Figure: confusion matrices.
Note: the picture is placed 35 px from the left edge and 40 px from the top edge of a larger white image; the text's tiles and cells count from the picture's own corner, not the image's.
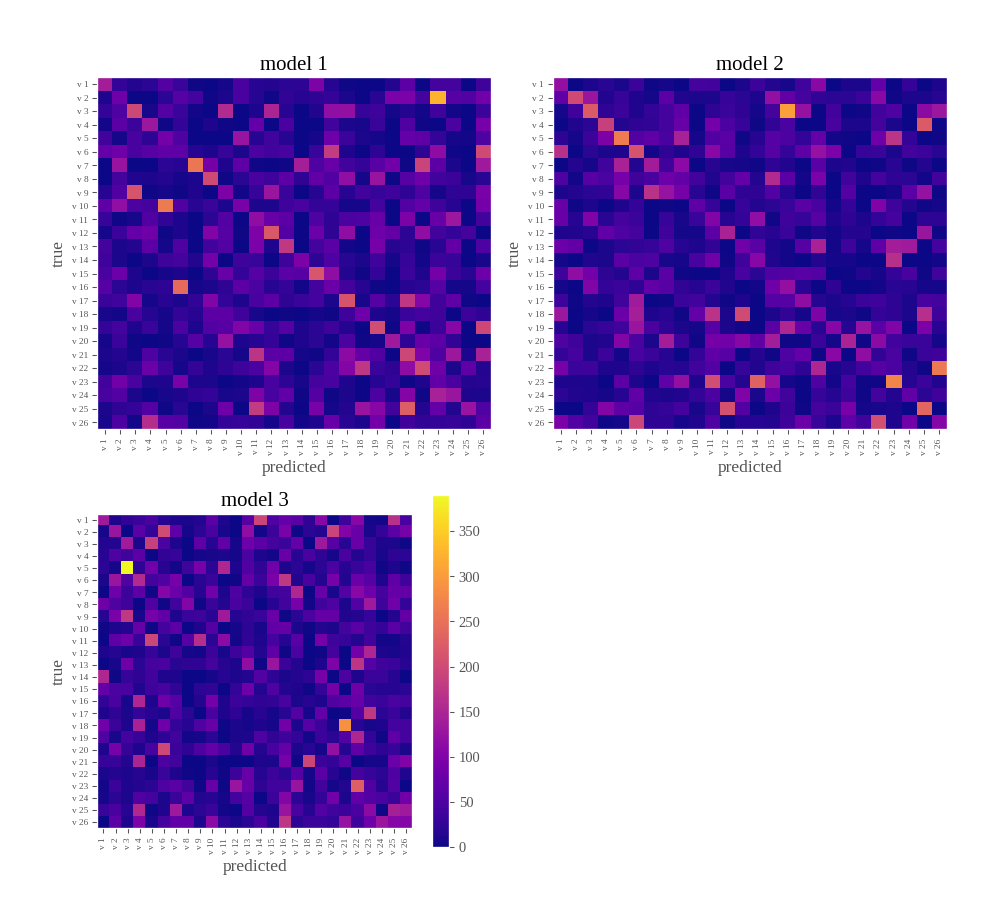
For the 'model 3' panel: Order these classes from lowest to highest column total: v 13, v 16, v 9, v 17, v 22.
v 9, v 17, v 13, v 16, v 22
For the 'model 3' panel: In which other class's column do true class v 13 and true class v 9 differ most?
v 22
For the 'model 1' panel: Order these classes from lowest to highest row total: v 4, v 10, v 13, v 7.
v 4, v 13, v 10, v 7
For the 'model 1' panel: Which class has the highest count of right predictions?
v 7
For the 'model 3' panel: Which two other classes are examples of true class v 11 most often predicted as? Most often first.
v 5, v 9
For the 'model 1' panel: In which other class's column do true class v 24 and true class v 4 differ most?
v 23
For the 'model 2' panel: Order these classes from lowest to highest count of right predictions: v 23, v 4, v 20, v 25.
v 20, v 4, v 25, v 23
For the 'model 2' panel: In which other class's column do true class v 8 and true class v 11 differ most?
v 15
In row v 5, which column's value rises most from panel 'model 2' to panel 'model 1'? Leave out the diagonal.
v 10
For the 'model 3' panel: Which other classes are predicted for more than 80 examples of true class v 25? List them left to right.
v 4, v 7, v 16, v 23, v 26
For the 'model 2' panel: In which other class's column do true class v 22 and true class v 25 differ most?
v 26
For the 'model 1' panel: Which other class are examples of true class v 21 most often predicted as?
v 11
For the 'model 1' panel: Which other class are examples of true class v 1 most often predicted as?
v 15
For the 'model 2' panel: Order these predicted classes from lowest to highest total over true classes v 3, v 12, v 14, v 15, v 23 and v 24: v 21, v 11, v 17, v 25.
v 21, v 17, v 25, v 11
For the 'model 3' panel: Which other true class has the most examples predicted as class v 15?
v 13
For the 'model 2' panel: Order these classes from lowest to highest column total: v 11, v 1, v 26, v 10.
v 10, v 26, v 1, v 11
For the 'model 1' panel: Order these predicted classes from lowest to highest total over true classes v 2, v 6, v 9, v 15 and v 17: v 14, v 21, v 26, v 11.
v 14, v 11, v 21, v 26
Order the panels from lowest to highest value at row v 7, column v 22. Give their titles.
model 2, model 3, model 1
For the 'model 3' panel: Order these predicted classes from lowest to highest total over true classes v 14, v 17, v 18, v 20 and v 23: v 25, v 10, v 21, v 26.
v 26, v 25, v 10, v 21
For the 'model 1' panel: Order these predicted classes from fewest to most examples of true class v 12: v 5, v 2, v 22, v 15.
v 5, v 2, v 15, v 22
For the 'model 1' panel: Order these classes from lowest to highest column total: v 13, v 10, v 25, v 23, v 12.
v 25, v 10, v 13, v 12, v 23
